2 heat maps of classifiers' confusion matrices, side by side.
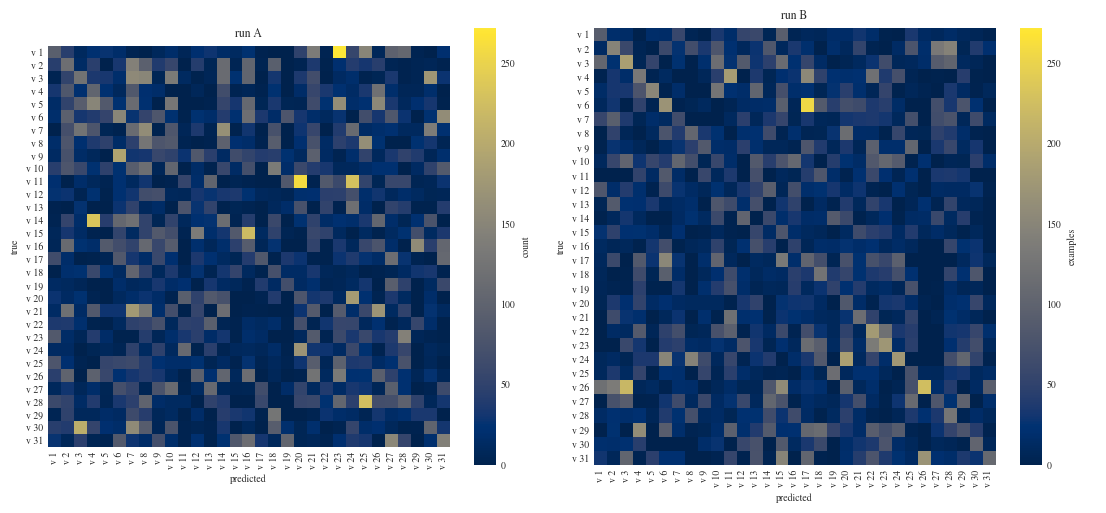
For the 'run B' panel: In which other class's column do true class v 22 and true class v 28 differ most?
v 23
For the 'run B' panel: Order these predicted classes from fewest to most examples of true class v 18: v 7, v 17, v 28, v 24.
v 7, v 17, v 28, v 24
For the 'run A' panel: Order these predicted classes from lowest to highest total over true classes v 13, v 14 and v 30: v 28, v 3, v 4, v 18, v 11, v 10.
v 28, v 11, v 10, v 18, v 3, v 4
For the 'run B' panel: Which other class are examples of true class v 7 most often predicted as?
v 2
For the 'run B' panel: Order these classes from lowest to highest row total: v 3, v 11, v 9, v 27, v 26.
v 11, v 9, v 27, v 3, v 26
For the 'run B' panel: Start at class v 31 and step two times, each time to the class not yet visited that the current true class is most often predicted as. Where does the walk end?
v 3
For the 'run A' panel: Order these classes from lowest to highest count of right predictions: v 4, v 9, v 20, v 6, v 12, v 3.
v 12, v 9, v 20, v 4, v 3, v 6
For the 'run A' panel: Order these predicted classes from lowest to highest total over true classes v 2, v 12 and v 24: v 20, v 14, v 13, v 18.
v 13, v 18, v 14, v 20
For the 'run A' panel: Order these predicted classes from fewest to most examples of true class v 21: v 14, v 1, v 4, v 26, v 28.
v 1, v 28, v 4, v 14, v 26
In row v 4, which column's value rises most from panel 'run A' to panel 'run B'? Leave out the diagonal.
v 11
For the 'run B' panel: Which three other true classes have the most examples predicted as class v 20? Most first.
v 24, v 8, v 26
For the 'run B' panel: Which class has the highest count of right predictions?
v 26
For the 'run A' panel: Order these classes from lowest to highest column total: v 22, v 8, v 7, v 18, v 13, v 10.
v 22, v 13, v 18, v 10, v 8, v 7
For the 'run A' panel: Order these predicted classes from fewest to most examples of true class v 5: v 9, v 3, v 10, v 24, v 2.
v 9, v 24, v 2, v 3, v 10
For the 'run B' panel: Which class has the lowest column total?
v 31
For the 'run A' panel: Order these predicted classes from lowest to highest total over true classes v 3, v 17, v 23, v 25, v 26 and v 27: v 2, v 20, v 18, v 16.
v 18, v 20, v 2, v 16
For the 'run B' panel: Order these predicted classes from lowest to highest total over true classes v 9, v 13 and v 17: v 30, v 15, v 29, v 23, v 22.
v 29, v 30, v 23, v 15, v 22
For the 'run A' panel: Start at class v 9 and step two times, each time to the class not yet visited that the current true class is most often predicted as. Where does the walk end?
v 31
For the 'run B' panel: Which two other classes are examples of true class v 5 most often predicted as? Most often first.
v 10, v 13
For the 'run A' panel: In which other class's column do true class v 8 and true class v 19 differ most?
v 25
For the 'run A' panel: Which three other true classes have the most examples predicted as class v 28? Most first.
v 23, v 1, v 25
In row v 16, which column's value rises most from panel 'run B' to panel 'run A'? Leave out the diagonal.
v 29
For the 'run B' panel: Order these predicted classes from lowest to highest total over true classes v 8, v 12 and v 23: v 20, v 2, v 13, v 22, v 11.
v 11, v 2, v 13, v 22, v 20
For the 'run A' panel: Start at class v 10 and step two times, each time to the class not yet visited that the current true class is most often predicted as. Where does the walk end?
v 7
